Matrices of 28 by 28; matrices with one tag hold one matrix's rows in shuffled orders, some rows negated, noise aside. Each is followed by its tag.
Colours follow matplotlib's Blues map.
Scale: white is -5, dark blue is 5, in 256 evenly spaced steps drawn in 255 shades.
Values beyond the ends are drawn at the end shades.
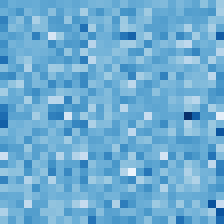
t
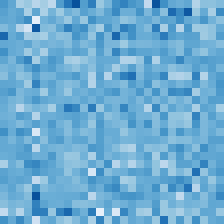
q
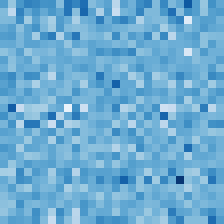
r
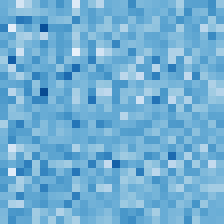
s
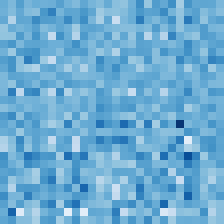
r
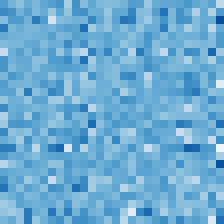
t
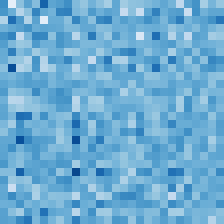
s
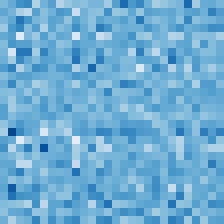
s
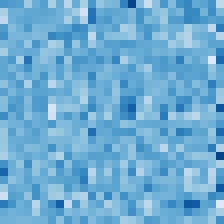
t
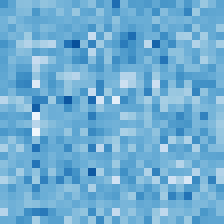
q
